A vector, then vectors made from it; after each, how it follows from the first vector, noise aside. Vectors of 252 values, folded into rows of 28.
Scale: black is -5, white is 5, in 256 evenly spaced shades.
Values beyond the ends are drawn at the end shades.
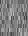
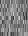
copied.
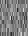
copied.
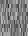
reversed, negated.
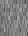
reversed, shrunk.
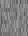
reversed, shrunk.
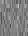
reversed, shrunk.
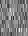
copied.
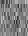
reversed, negated.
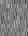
reversed, shrunk.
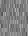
wrapped around, negated, shrunk.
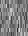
copied.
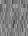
wrapped around, negated, shrunk.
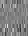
wrapped around, partly zeroed.
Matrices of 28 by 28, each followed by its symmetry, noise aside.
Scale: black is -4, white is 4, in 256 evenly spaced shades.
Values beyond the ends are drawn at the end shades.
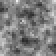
same after a half turn.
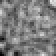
symmetric across the other diagonal.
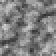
same after a half turn.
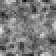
same after a half turn.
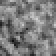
symmetric across the other diagonal.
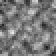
symmetric.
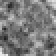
symmetric across the other diagonal.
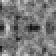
mirrored top to bottom.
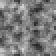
mirrored top to bottom.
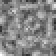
symmetric across the other diagonal.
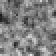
no symmetry.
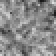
symmetric across the other diagonal.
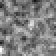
no symmetry.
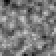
no symmetry.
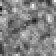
no symmetry.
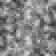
same after a half turn.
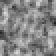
same after a half turn.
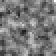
symmetric across the other diagonal.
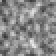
mirrored top to bottom.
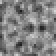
mirrored top to bottom.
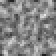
same after a half turn.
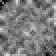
symmetric.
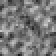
symmetric across the other diagonal.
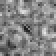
symmetric across the other diagonal.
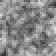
symmetric.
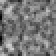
mirrored top to bottom.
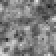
symmetric across the other diagonal.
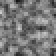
mirrored top to bottom.
